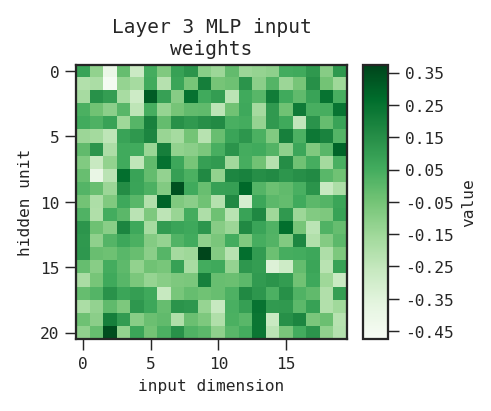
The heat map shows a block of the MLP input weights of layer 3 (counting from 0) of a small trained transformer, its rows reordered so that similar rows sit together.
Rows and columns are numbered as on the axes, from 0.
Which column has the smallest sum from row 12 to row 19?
18
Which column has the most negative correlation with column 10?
16
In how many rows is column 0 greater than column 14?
10
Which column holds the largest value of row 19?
13
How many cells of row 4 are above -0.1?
17
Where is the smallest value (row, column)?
1, 2
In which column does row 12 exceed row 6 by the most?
15
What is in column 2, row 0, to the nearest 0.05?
-0.4
